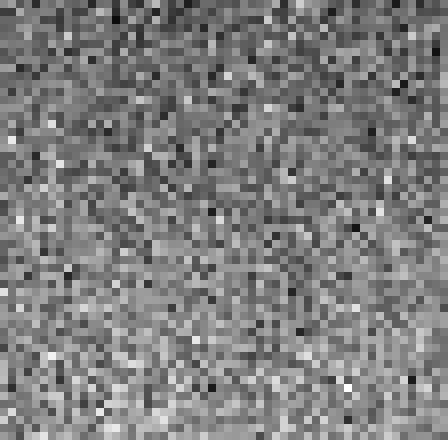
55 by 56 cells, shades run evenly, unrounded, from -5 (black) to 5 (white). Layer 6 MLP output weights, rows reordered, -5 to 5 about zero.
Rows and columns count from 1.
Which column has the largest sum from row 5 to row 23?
7
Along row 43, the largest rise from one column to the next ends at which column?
25
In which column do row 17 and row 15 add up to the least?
47
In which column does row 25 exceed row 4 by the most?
51
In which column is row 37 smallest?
37
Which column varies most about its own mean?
15
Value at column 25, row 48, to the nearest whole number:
0
